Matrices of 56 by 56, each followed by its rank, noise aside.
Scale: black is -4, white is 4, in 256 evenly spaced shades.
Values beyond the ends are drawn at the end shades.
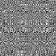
four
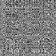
eight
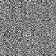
eight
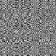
five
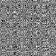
eight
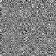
eight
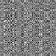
four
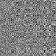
six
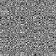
six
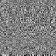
five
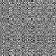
six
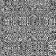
eight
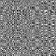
four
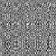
four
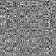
five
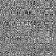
six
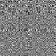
five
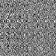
eight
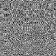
eight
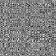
six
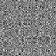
eight
